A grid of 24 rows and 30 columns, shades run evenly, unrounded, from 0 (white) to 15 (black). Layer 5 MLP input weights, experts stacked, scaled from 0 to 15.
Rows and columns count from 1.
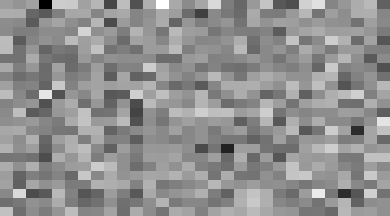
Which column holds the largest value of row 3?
9
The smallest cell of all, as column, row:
13, 1
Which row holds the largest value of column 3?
22
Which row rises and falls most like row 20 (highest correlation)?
4
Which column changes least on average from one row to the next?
15
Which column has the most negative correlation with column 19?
10
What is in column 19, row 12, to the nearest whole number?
8
